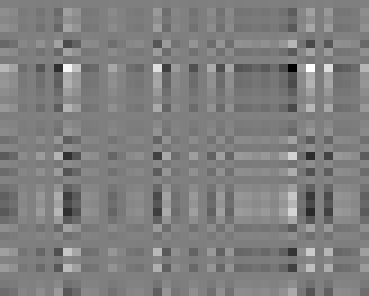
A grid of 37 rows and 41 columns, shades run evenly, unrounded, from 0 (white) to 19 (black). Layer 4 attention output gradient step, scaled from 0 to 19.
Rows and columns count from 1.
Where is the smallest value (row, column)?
9, 35
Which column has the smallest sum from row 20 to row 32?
33
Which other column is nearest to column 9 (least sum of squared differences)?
1
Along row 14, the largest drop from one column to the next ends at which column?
8
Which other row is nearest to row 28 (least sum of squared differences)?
37
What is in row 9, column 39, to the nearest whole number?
12
